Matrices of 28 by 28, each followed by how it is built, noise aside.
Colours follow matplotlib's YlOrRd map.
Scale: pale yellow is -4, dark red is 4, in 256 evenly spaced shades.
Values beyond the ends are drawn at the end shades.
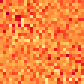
block diagonal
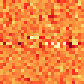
uneven rows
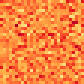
low rank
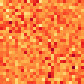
block diagonal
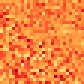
lower triangular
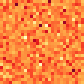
sparse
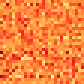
uneven rows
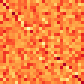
diagonal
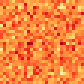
low rank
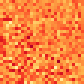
lower triangular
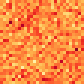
Hankel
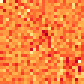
block diagonal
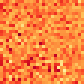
lower triangular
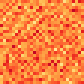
Hankel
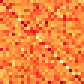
diagonal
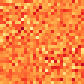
block diagonal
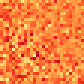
lower triangular
